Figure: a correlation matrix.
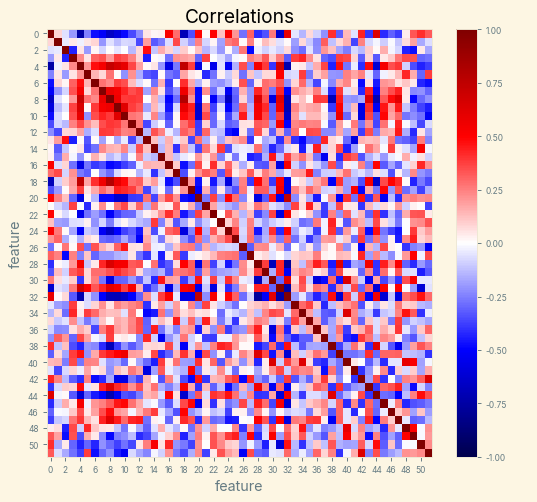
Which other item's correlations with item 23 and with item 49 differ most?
40
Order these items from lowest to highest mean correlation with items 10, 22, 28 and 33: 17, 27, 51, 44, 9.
51, 44, 27, 17, 9
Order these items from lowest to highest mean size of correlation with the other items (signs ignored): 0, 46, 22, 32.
46, 22, 0, 32
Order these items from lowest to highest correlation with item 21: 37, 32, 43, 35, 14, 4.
37, 32, 4, 43, 14, 35
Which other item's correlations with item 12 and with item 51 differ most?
42
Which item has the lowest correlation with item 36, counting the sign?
30
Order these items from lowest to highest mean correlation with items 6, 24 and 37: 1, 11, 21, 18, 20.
21, 11, 18, 20, 1
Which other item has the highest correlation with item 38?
44
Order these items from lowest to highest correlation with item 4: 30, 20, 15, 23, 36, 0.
0, 20, 30, 15, 23, 36
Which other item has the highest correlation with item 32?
20
